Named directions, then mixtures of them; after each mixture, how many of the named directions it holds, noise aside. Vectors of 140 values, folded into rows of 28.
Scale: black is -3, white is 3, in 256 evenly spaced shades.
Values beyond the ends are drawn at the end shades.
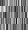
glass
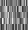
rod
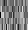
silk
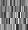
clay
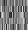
one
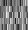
four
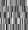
four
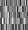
one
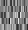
one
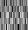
three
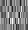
two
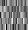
three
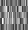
one
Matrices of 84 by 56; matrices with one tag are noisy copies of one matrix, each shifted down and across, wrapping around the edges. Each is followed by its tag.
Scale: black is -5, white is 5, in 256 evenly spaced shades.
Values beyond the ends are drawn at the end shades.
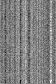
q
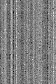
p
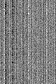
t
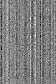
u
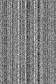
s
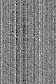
t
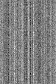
p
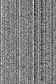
t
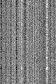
q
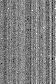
p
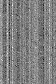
p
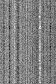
q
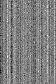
s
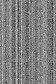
p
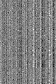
s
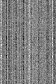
u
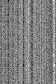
q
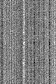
q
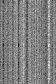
q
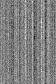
s
